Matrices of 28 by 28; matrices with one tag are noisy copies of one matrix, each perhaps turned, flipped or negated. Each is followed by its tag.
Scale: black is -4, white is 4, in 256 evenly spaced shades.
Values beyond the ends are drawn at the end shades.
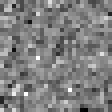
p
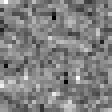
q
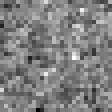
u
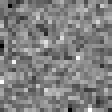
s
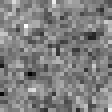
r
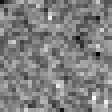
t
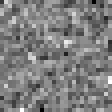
s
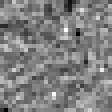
q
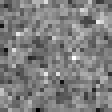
u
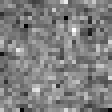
r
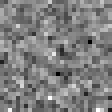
p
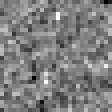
q
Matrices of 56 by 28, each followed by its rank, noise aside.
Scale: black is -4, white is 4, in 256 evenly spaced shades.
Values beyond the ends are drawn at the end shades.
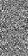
seven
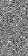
six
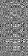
four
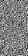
four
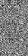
seven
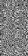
seven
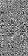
seven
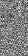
seven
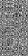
four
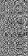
five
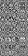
four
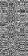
five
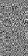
five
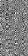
four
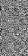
six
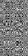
five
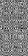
five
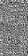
seven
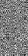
six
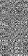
five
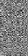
six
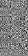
seven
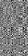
four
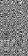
four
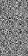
five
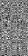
five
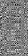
four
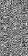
seven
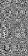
six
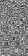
six
